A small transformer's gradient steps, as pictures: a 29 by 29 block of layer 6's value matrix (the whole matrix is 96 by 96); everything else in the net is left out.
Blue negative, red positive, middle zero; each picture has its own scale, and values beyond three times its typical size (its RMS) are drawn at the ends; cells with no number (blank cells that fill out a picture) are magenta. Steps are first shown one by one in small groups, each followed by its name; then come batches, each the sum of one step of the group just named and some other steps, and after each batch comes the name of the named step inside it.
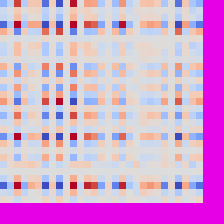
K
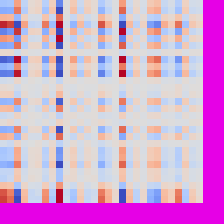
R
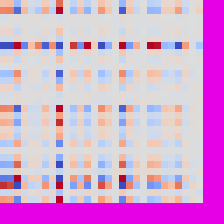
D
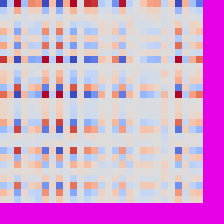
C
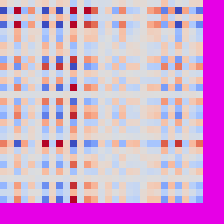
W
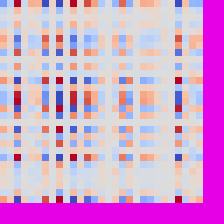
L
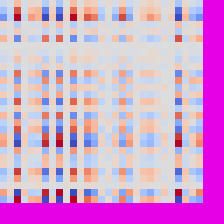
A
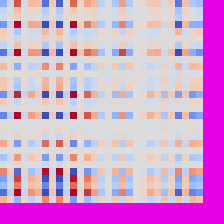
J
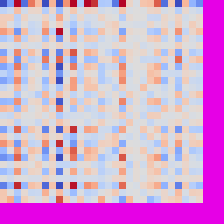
C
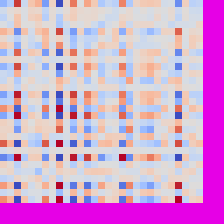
L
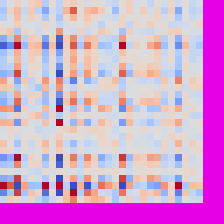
D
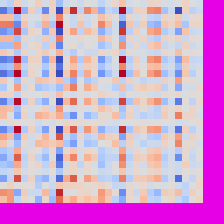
R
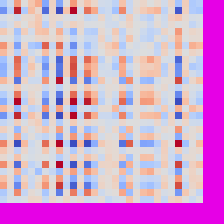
L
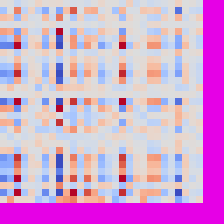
D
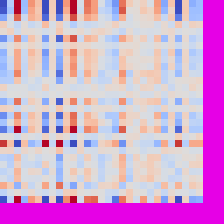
A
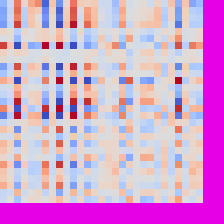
L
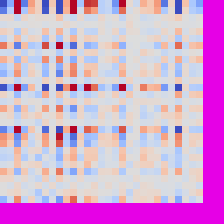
C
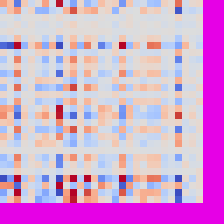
D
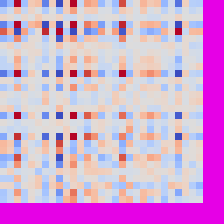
K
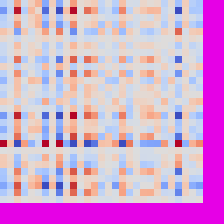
K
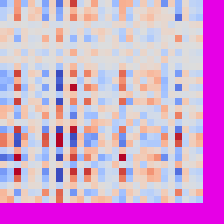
A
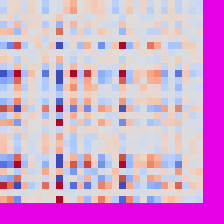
D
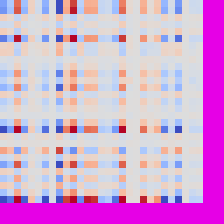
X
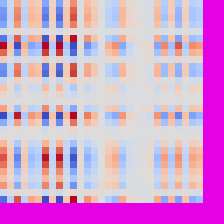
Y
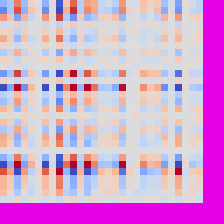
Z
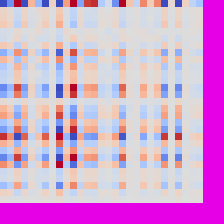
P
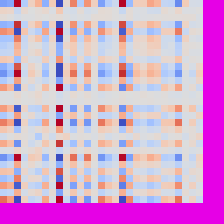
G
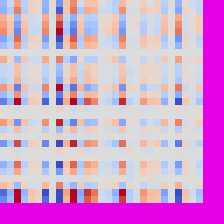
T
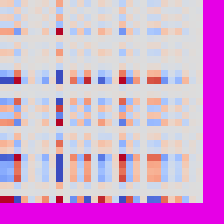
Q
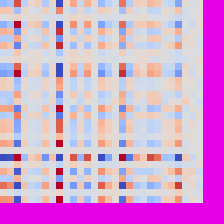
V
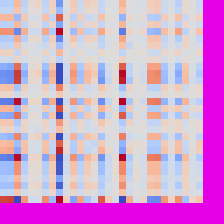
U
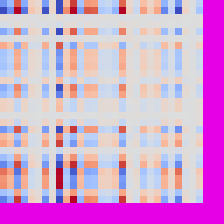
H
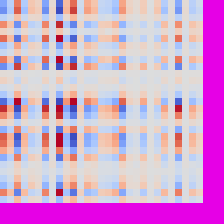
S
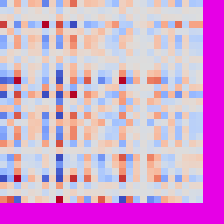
Q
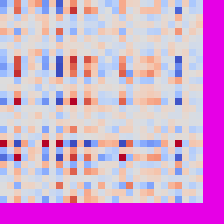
V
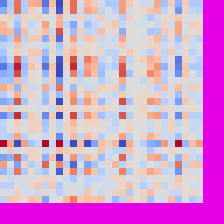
U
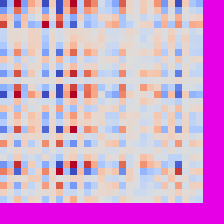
Z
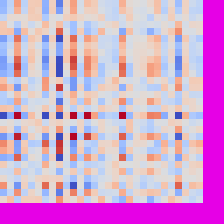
U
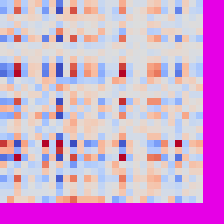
U
